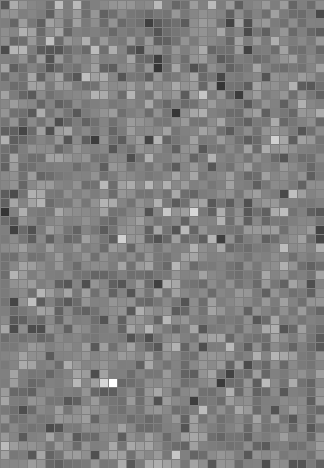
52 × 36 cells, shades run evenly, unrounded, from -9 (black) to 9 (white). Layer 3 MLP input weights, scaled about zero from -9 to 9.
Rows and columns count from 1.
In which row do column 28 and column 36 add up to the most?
13
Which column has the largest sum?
31
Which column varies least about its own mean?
35
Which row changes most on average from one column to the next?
16
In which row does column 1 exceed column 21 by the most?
50
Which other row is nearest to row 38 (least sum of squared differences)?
2
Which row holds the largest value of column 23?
11
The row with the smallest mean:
8
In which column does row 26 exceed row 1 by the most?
21
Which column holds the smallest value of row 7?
18
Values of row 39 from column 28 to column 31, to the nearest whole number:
-2 1 -2 1
